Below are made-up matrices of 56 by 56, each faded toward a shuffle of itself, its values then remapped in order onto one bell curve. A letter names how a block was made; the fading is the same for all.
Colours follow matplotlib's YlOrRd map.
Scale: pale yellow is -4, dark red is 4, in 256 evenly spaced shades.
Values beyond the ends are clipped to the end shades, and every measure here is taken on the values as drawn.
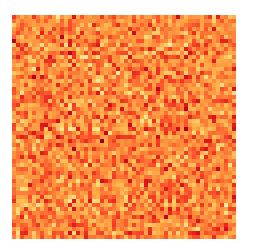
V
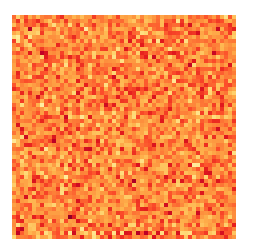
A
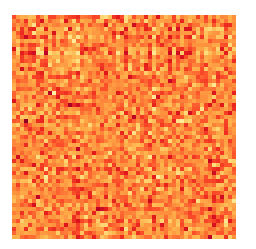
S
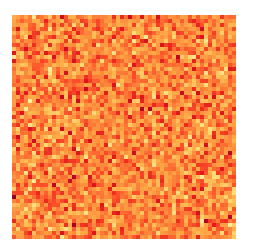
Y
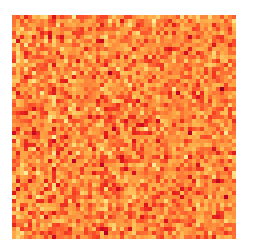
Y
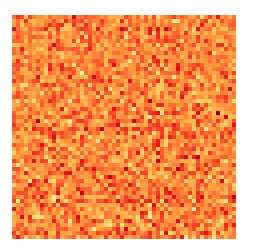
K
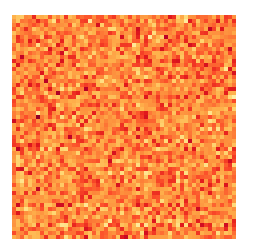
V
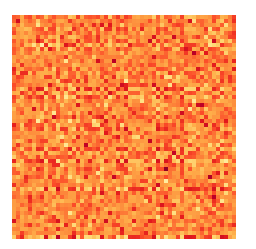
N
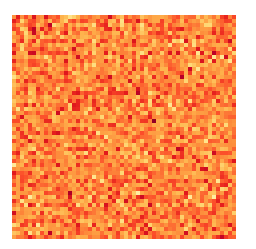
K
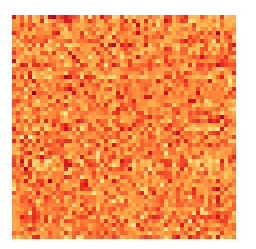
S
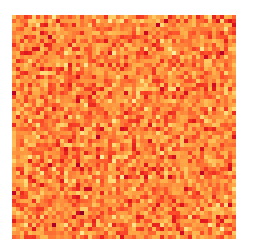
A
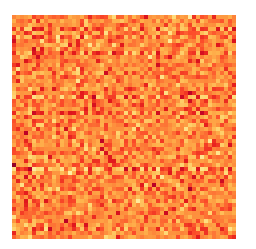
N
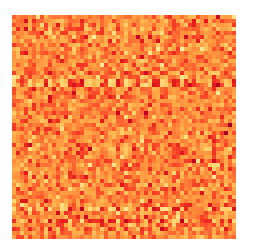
S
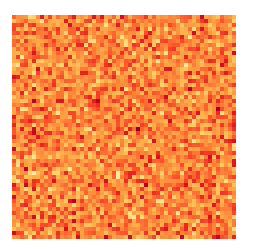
Y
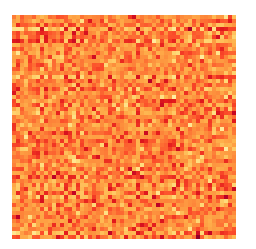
N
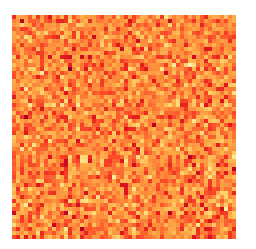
V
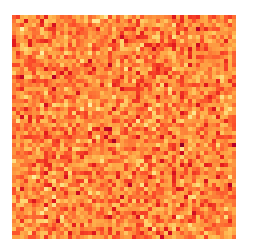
Y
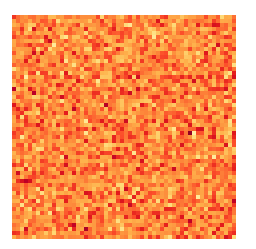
K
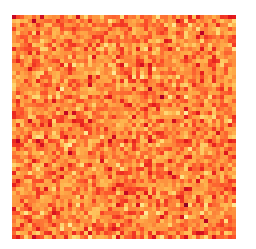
V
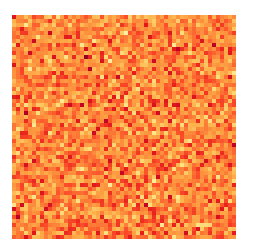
K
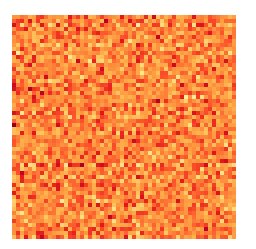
S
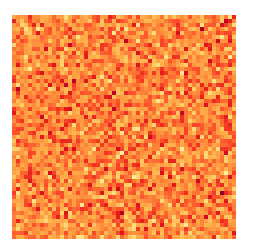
Y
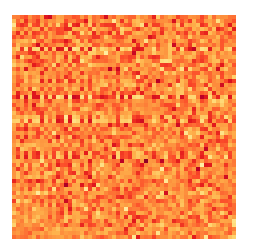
N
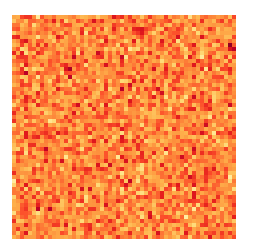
Y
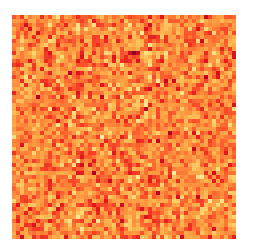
V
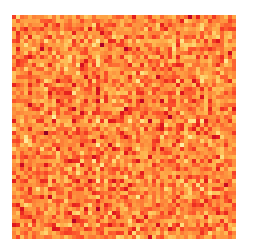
V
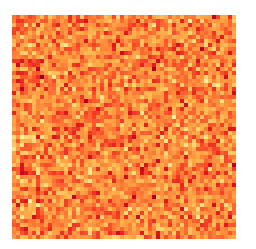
K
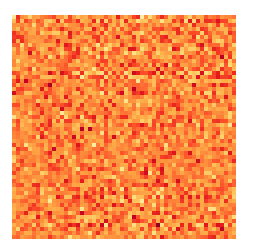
S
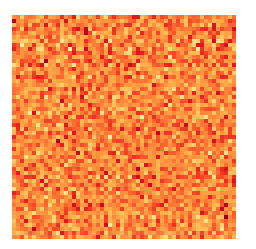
V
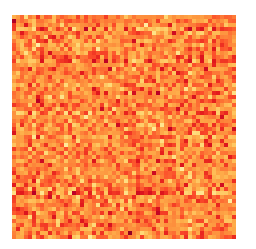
S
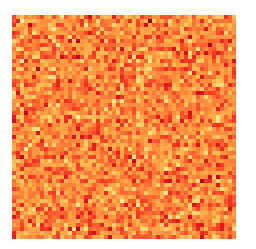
V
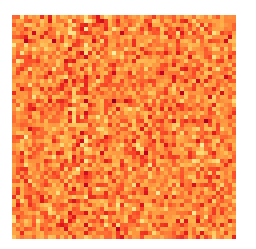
Y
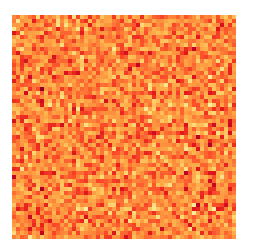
K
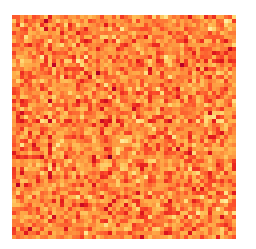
V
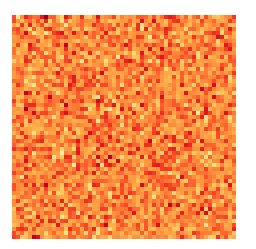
K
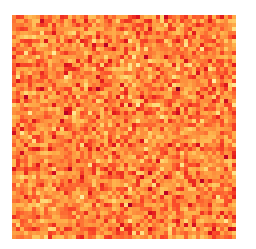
K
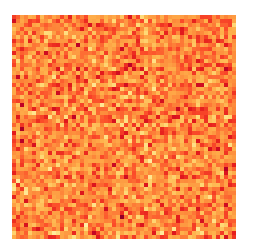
K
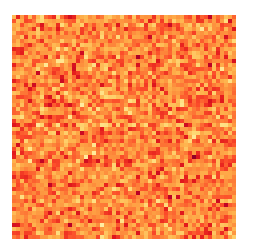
V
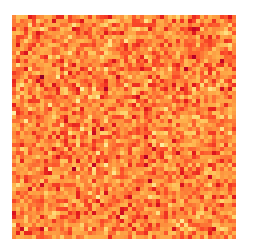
K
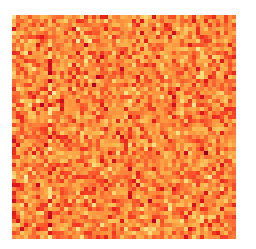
Y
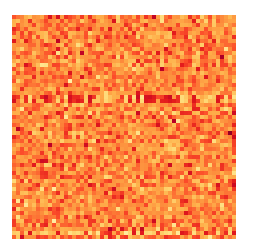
S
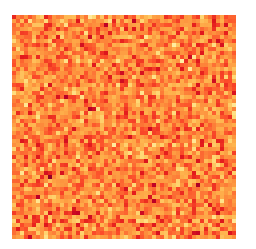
K
